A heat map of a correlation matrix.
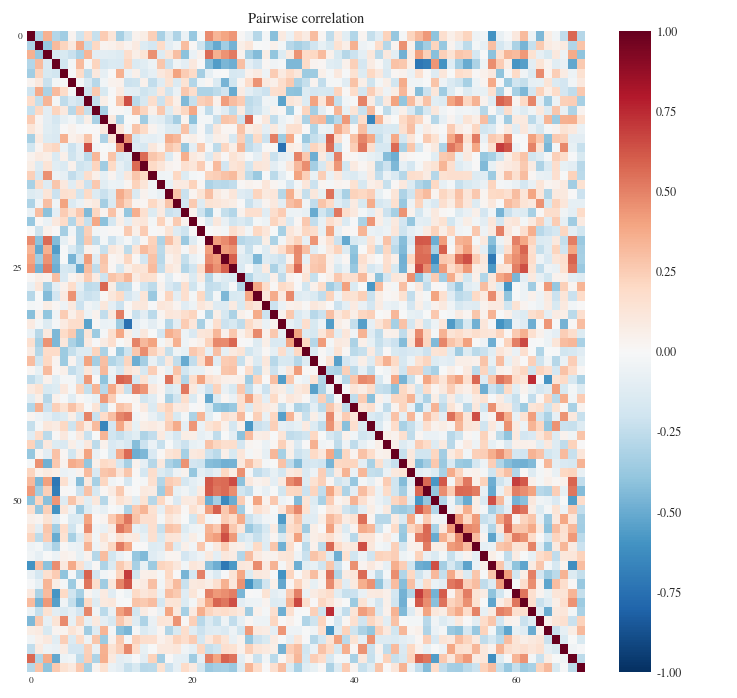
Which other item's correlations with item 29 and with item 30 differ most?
11
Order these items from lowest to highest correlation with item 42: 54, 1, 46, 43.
46, 43, 1, 54
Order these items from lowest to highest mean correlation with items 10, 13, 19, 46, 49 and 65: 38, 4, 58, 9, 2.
58, 2, 9, 4, 38
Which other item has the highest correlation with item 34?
14
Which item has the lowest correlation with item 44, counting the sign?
13
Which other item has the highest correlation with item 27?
9
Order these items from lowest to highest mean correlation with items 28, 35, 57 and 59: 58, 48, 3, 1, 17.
48, 1, 3, 17, 58
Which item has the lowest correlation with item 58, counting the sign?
31
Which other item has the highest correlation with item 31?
64
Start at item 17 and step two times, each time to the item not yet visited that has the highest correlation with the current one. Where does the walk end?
62
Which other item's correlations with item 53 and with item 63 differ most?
49
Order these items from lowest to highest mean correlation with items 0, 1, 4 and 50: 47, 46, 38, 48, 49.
48, 49, 47, 38, 46
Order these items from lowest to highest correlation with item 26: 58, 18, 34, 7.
18, 34, 7, 58
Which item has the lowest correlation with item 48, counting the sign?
3
